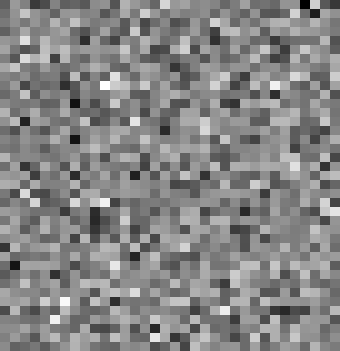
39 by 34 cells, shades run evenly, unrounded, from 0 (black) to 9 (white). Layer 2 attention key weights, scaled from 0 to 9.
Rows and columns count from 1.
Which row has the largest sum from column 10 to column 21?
10
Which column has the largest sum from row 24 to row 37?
13
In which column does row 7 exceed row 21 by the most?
3
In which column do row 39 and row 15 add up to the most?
21
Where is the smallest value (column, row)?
31, 1
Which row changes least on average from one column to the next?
17
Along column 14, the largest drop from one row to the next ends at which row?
29
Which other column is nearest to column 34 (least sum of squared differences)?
23
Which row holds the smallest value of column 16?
37
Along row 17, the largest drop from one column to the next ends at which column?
30
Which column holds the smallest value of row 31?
6
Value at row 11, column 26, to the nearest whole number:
3
